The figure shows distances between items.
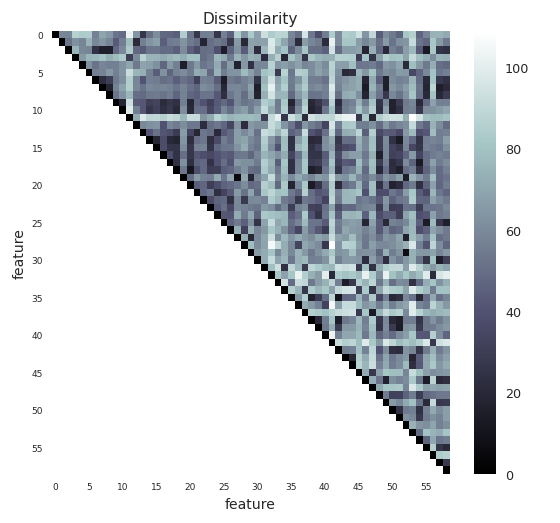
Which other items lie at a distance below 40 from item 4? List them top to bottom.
19, 27, 29, 52
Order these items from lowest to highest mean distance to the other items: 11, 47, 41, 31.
47, 31, 11, 41
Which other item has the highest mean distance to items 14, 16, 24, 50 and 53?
11
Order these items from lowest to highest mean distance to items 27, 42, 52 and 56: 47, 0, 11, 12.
12, 47, 0, 11
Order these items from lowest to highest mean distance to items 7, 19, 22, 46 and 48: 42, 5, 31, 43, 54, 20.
20, 54, 42, 5, 43, 31
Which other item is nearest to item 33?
43
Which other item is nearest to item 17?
54
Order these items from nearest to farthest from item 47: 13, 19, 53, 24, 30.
19, 30, 24, 13, 53
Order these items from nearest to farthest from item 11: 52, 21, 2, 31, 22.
31, 22, 52, 2, 21
